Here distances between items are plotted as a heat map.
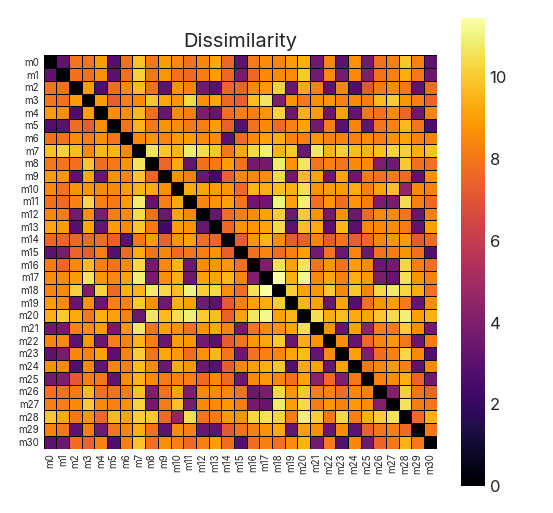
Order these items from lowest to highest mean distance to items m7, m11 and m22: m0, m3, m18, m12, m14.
m12, m14, m0, m3, m18
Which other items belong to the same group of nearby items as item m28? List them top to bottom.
m10
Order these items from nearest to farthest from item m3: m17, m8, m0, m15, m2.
m15, m0, m2, m8, m17
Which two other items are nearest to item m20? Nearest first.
m7, m14
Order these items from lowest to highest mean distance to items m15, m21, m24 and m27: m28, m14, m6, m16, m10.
m16, m14, m6, m10, m28
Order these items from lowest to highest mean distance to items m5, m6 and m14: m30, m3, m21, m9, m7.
m30, m21, m3, m9, m7
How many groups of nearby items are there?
7
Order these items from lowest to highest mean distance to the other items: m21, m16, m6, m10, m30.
m30, m21, m16, m6, m10
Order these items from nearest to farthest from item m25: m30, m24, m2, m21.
m30, m21, m2, m24
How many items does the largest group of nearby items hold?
9
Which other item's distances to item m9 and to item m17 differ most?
m13
